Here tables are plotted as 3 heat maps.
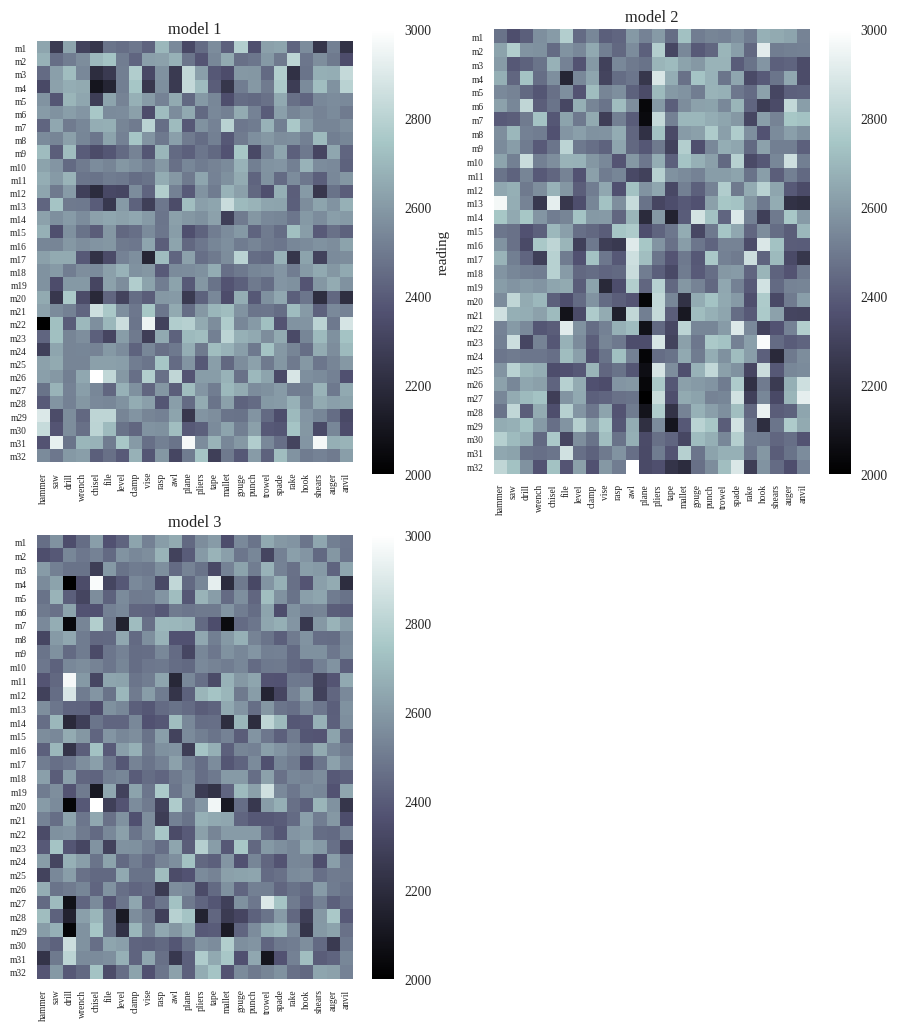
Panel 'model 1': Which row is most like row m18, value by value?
m14
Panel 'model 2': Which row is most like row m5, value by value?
m11
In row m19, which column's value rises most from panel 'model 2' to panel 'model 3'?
rasp
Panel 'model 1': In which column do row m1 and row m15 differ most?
rake
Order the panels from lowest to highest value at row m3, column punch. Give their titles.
model 3, model 1, model 2
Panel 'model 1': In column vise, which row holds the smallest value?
m17
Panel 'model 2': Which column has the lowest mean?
plane
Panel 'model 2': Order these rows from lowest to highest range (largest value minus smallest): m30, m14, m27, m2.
m30, m2, m14, m27
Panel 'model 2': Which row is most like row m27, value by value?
m26
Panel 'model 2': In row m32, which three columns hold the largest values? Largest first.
awl, spade, hammer
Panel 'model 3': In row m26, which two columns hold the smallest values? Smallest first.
rasp, pliers
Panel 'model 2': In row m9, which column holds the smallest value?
tape
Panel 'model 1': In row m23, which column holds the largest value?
mallet
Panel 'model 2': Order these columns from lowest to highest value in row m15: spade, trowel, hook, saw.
saw, hook, spade, trowel
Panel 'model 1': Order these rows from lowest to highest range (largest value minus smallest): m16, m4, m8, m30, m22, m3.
m16, m8, m30, m3, m4, m22
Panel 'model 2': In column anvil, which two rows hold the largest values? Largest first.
m27, m26
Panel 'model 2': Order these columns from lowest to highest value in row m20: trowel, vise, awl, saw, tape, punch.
awl, vise, tape, trowel, punch, saw
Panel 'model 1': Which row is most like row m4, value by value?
m3
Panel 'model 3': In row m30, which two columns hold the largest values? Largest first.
drill, mallet
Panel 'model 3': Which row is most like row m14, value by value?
m27
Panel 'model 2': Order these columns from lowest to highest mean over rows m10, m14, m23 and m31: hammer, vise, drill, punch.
vise, drill, hammer, punch
